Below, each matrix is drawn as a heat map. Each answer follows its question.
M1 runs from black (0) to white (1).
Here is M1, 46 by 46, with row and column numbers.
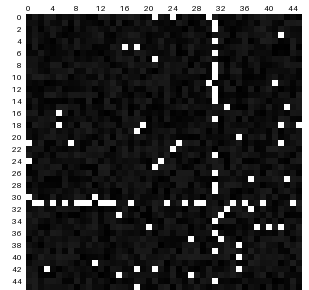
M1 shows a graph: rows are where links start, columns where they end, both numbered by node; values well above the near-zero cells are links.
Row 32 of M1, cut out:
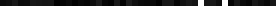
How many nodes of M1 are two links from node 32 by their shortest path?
2
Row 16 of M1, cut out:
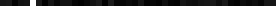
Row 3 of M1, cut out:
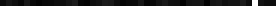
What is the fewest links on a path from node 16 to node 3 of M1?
4
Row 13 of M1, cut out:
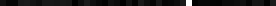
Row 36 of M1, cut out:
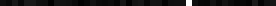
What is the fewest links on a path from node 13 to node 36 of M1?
2
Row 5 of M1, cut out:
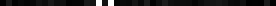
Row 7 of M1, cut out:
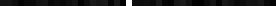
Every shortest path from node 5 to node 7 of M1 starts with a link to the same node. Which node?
node 18
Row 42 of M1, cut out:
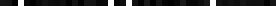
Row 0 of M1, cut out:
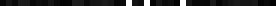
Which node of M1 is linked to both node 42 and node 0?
node 21
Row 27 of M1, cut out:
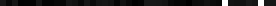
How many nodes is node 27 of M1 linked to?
2
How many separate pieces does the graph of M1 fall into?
3
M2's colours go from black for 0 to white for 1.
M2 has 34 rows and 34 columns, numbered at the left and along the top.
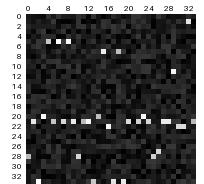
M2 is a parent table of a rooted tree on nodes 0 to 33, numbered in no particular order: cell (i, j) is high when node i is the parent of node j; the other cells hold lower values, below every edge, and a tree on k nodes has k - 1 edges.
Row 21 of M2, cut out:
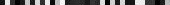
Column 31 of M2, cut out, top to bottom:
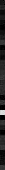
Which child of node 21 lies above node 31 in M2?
22
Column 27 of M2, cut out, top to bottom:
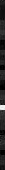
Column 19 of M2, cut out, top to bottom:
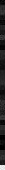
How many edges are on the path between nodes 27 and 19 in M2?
3
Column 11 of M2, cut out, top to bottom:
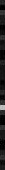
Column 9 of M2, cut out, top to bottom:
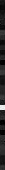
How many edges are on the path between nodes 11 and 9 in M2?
2
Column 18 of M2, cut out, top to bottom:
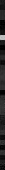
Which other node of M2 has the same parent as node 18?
15
